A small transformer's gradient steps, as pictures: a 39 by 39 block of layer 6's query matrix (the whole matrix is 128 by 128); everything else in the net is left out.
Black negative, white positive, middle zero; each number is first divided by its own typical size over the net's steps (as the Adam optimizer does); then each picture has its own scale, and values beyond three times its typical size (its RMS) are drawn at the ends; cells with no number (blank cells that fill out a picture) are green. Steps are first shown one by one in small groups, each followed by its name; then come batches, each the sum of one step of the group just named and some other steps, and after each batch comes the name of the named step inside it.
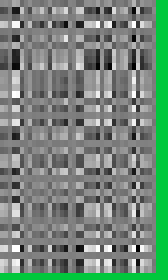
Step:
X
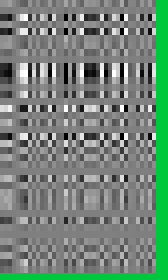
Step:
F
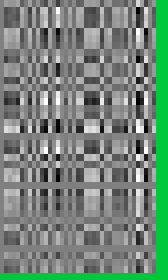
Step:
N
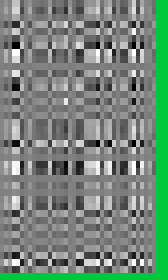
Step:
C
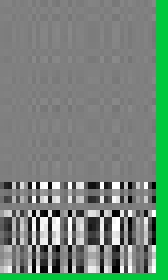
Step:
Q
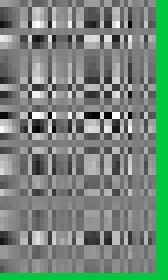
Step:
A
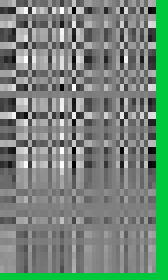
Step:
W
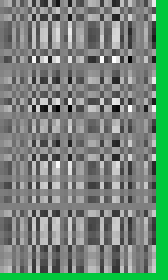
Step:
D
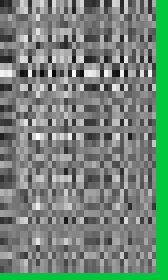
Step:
W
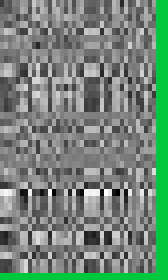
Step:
N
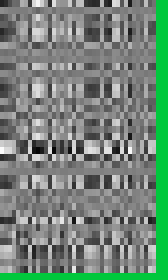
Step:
Q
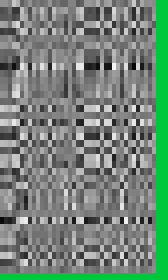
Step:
F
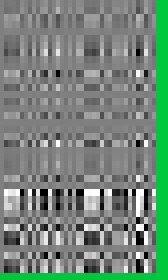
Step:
N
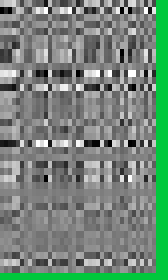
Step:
C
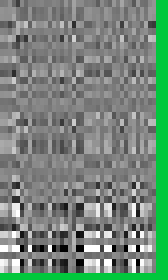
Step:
X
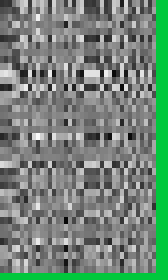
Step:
X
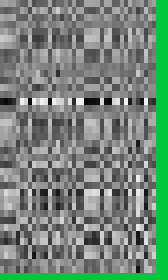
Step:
N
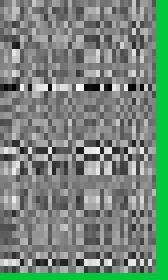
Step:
C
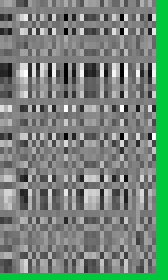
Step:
F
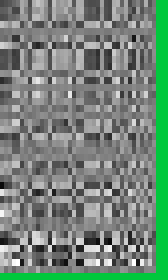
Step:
X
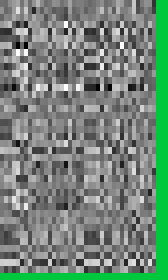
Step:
C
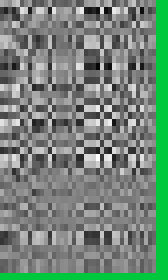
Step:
A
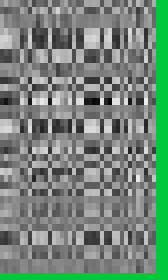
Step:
N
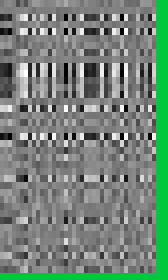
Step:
F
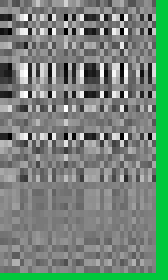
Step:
F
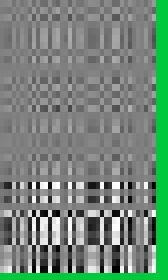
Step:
Q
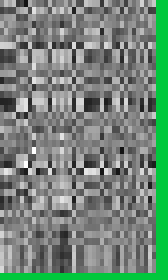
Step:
W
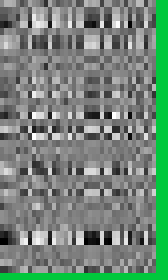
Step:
A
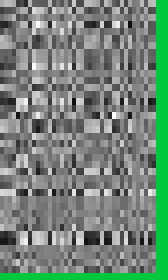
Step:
A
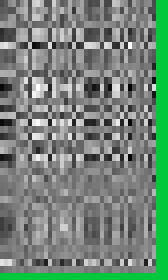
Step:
W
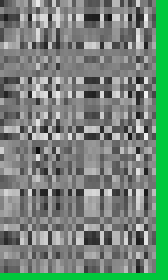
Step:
N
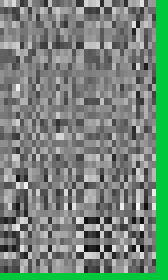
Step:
N
